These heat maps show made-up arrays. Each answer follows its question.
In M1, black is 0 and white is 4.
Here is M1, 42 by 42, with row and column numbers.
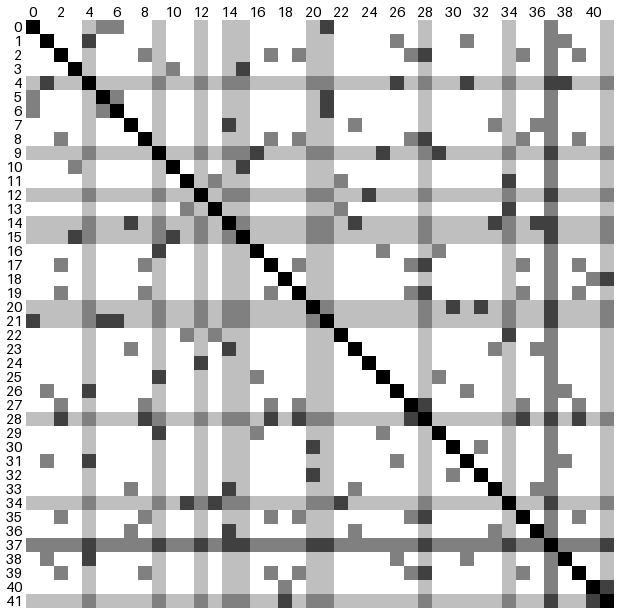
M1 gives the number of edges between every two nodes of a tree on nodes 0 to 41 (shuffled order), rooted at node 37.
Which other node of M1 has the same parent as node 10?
3
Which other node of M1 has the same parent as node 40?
18
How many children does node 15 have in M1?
2
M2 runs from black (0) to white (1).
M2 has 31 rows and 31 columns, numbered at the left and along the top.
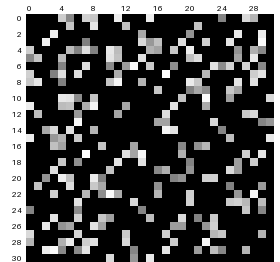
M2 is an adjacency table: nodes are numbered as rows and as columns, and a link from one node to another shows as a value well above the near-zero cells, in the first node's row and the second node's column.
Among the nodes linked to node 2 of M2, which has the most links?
node 29
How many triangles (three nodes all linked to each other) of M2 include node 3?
8
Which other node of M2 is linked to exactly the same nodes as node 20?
node 26
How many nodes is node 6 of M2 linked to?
12
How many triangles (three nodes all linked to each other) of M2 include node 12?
2
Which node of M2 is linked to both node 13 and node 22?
node 16
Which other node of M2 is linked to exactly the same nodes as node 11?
node 28
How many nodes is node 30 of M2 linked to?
3
